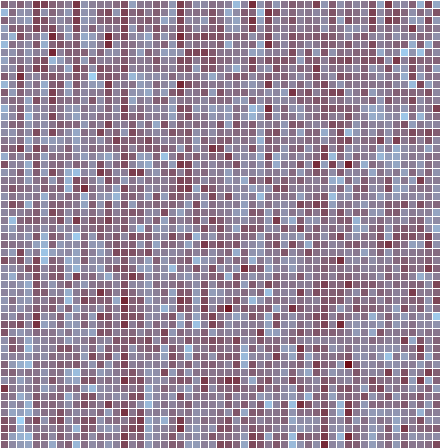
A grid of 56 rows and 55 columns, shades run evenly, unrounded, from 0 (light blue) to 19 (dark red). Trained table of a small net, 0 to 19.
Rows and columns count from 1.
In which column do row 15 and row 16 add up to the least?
4
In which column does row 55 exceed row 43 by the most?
44
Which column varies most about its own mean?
10
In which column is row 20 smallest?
21
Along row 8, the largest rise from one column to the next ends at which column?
50
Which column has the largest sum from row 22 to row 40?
16
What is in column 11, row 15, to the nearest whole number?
8
